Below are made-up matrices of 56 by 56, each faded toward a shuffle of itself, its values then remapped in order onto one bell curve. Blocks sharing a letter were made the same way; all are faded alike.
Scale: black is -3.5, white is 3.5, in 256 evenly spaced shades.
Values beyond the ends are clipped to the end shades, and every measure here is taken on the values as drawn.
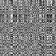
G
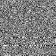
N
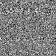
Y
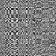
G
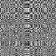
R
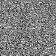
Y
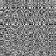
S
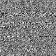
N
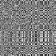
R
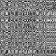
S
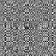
G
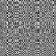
R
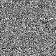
Y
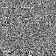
Y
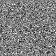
Y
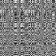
G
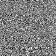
Y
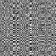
R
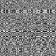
S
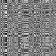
R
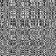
G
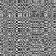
G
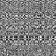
S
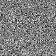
Y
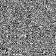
Y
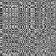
G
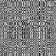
R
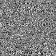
Y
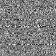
N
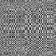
R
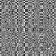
R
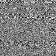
N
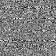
N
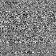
N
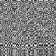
S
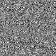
Y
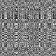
G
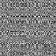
S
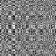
G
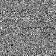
Y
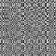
R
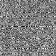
N
